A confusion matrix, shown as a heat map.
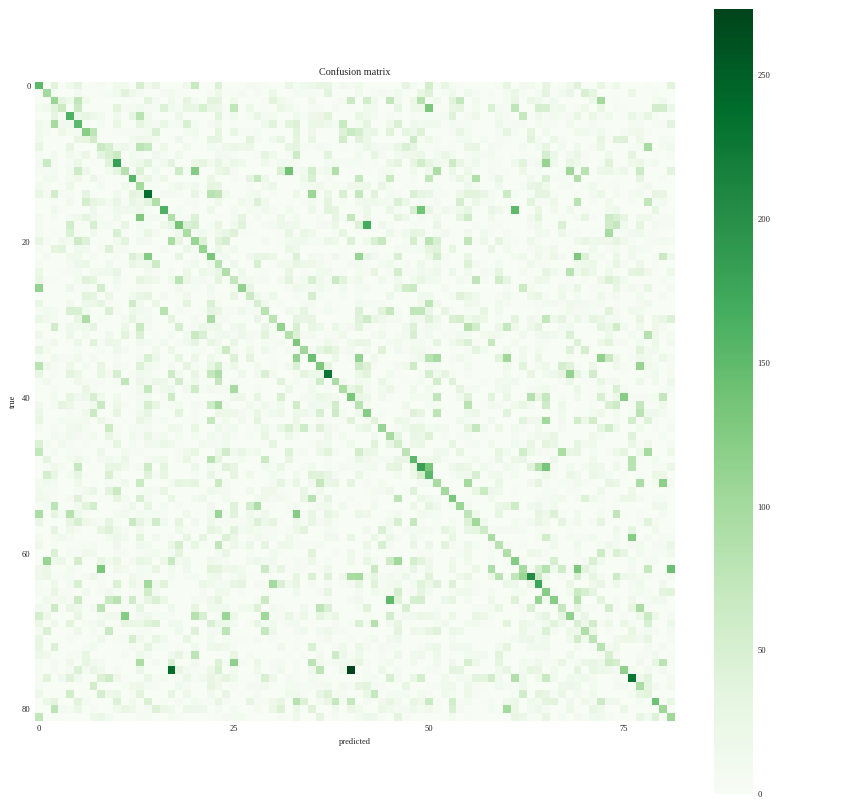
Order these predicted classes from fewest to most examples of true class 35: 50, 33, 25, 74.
74, 25, 50, 33
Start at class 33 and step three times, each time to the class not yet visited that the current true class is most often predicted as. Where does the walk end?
61
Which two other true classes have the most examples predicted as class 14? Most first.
22, 64
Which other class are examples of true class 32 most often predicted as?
78
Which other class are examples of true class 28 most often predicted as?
50
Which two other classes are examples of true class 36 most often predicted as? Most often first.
77, 0
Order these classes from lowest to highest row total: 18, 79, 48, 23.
23, 48, 18, 79
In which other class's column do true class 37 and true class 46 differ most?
68
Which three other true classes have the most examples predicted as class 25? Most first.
74, 39, 3
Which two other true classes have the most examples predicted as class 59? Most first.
63, 25
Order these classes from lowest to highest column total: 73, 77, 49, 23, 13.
73, 77, 49, 13, 23
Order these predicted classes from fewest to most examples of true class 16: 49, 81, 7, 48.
81, 7, 48, 49
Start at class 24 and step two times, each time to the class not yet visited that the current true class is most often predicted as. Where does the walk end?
11
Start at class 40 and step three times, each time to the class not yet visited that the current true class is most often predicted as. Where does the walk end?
13
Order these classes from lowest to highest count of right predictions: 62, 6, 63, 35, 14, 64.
62, 6, 35, 64, 63, 14
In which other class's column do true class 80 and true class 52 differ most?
60
